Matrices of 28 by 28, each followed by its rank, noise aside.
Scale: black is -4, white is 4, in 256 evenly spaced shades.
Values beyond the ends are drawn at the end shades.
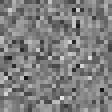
seven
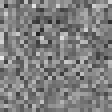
seven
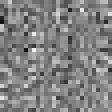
five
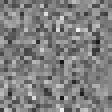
six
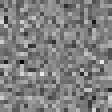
eight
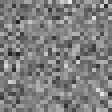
eight
